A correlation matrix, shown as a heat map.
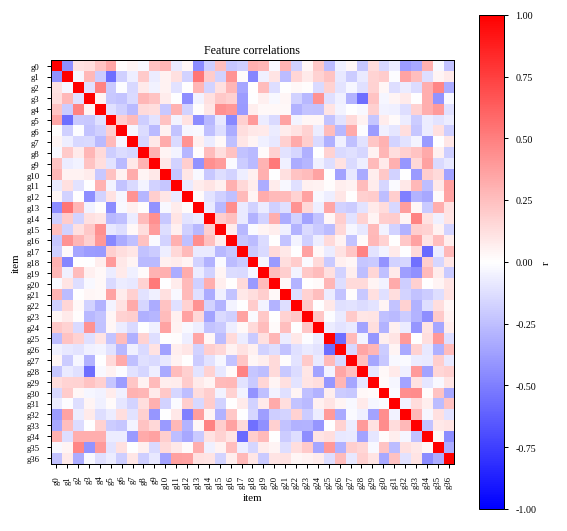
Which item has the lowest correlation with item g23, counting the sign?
g34
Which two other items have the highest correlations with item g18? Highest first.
g5, g0
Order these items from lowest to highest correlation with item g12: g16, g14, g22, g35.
g16, g14, g35, g22
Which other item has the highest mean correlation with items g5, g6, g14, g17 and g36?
g28
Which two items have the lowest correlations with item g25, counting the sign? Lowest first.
g26, g29
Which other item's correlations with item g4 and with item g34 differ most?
g11
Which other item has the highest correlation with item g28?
g17
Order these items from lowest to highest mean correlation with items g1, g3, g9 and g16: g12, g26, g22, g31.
g12, g22, g26, g31
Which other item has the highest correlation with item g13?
g1
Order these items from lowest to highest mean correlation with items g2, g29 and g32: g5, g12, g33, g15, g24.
g5, g12, g24, g15, g33
